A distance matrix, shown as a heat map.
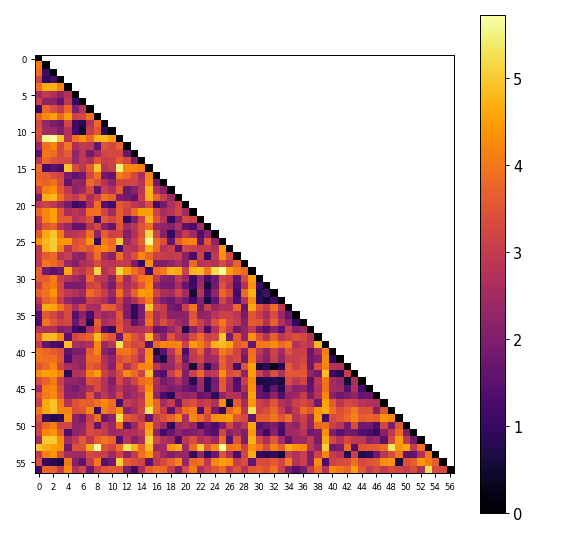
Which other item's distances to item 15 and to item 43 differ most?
4
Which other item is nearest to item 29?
15
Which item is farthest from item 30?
29
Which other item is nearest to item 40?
16
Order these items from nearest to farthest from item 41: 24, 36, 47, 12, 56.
24, 47, 36, 12, 56
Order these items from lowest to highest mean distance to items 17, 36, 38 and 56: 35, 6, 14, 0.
35, 0, 14, 6
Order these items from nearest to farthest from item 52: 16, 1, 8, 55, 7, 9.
7, 16, 8, 9, 55, 1
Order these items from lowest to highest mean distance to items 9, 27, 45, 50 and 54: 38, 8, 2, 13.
13, 8, 38, 2
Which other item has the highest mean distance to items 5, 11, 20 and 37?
25
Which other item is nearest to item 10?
6
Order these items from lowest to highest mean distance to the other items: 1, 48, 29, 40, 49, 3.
40, 3, 49, 48, 1, 29
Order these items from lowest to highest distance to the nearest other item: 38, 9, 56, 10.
10, 9, 56, 38
